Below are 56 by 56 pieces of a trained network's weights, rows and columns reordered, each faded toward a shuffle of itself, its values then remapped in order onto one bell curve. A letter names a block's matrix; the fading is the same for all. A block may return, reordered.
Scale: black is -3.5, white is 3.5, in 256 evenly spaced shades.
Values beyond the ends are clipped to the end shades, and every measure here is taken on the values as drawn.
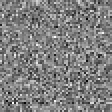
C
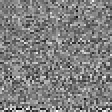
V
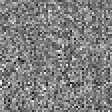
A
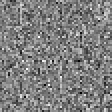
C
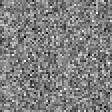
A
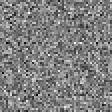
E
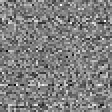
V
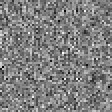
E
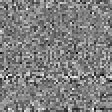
V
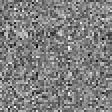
C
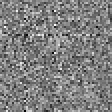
C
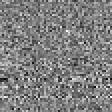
V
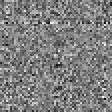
C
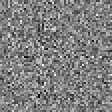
C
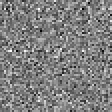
E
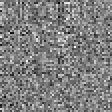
E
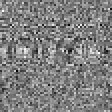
V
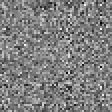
C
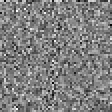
C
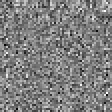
C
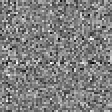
E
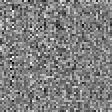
C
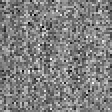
A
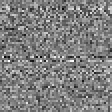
V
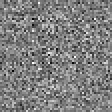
E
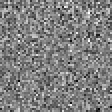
C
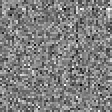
E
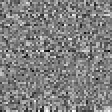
V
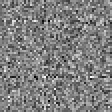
E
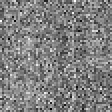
A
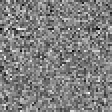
E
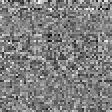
V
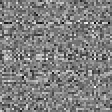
V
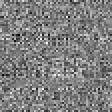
V
